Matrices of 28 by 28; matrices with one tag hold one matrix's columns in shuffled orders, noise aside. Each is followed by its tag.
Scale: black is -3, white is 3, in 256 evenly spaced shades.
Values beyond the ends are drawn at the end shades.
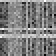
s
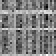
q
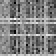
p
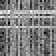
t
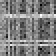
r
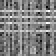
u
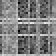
p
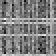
p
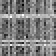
r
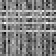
u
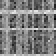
q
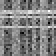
t
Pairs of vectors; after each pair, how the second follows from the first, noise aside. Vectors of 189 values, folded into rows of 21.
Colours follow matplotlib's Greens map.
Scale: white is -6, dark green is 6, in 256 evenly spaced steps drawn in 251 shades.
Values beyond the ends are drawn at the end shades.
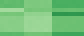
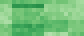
wrapped around.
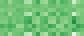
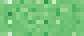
reversed, partly zeroed.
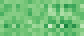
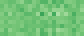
wrapped around, negated, shrunk.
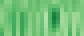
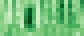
reversed, scaled up.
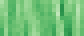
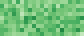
shuffled.
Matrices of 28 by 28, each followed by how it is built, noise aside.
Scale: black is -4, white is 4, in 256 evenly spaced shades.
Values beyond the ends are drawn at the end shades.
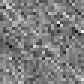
Toeplitz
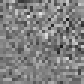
upper triangular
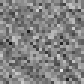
Toeplitz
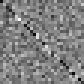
diagonal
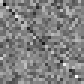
diagonal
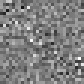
block diagonal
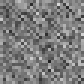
Toeplitz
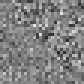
upper triangular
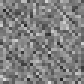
Toeplitz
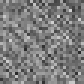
Toeplitz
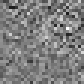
upper triangular
